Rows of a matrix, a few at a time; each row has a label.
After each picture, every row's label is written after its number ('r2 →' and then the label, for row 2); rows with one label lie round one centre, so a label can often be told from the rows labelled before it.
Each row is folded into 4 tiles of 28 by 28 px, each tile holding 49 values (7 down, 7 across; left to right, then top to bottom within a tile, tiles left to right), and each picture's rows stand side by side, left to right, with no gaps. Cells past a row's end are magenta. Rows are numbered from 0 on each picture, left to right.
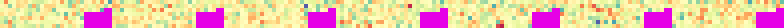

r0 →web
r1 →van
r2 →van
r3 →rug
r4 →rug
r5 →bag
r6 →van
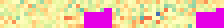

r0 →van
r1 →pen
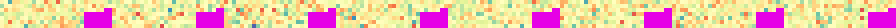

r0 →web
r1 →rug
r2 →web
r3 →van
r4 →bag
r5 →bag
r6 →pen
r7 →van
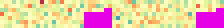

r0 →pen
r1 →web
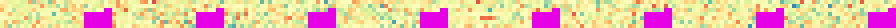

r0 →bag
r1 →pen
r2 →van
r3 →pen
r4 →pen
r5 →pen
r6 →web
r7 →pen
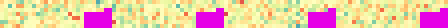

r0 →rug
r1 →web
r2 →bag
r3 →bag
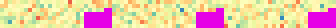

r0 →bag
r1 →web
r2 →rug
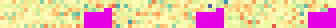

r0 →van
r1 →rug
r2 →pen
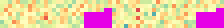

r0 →bag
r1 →web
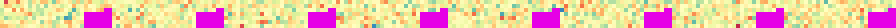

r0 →pen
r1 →van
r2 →van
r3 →van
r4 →bag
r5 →van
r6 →van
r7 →bag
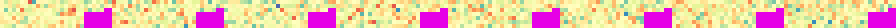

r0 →rug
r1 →rug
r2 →bag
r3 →van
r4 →van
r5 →bag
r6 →pen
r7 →rug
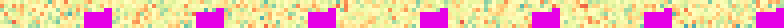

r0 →bag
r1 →bag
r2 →bag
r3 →pen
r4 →van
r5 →web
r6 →web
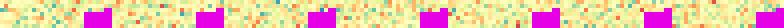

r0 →pen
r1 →pen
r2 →pen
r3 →bag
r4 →pen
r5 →web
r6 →rug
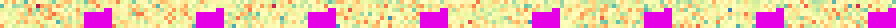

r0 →van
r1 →rug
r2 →van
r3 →web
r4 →pen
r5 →bag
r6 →rug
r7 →web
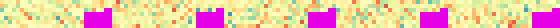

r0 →bag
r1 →bag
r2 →pen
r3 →pen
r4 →web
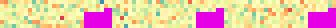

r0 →van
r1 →pen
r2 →bag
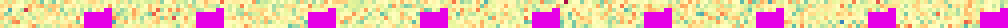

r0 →van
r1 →bag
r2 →bag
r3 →van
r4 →van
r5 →web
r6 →pen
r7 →van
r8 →rug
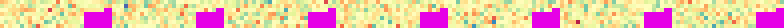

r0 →web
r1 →rug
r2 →web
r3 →pen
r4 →van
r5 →rug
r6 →web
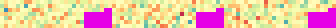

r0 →pen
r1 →rug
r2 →pen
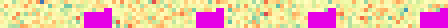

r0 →van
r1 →rug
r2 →rug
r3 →web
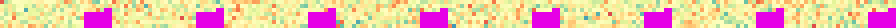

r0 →rug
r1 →van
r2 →pen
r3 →van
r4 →rug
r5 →rug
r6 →bag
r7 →rug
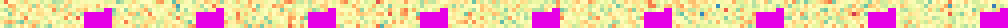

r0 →van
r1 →van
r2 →van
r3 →rug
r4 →bag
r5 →pen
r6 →pen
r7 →rug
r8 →rug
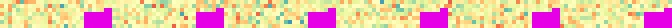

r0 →pen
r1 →pen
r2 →rug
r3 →van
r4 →rug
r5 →rug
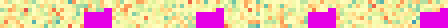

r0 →pen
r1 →pen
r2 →web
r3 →van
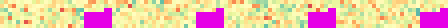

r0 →pen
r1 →bag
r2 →web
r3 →van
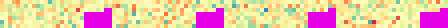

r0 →bag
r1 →rug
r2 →web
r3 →rug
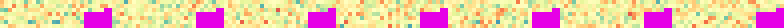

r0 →bag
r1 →bag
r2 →pen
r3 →rug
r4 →rug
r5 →rug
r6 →web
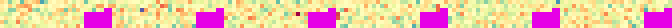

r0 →van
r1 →rug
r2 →web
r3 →pen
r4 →web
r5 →bag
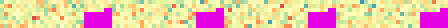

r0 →pen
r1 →web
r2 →van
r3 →bag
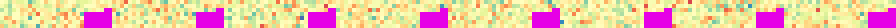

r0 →van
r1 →van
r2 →bag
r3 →bag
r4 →van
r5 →web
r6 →pen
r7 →rug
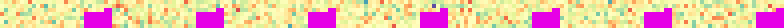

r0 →pen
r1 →pen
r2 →pen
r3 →rug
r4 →web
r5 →rug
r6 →van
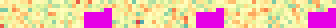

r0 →pen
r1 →bag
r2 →rug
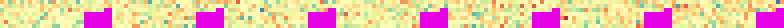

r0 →van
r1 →bag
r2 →van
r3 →van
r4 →web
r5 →van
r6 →bag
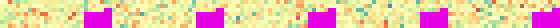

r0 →rug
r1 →pen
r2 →bag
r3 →pen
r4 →web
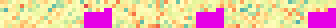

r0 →pen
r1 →bag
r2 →pen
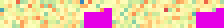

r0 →pen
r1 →van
